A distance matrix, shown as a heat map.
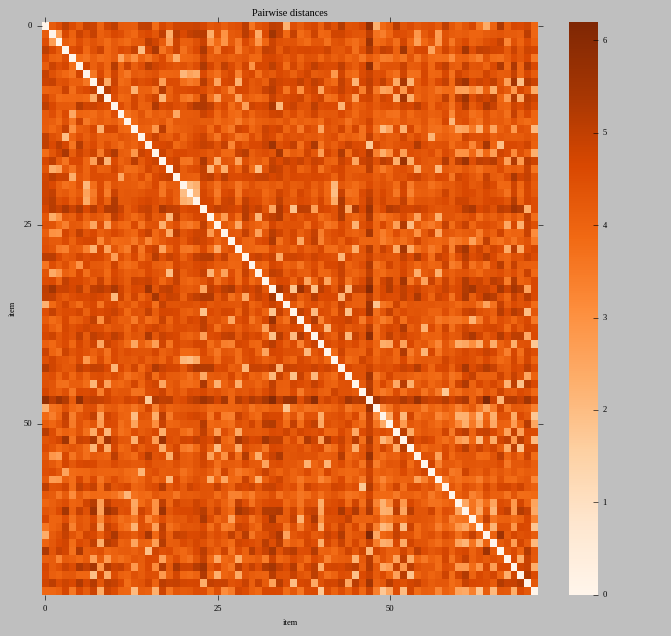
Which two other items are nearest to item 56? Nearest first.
14, 3
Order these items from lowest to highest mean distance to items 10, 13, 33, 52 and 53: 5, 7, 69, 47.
69, 7, 5, 47
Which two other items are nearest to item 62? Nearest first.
37, 27
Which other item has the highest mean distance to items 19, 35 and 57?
47
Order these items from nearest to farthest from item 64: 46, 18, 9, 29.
18, 46, 9, 29
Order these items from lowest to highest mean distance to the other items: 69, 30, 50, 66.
50, 69, 30, 66
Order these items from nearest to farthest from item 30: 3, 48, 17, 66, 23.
48, 17, 3, 23, 66
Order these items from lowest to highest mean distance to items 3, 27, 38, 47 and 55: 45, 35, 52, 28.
28, 45, 35, 52
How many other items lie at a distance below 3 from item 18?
7
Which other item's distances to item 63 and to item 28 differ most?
52
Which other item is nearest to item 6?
20
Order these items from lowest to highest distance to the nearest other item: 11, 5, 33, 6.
33, 6, 11, 5
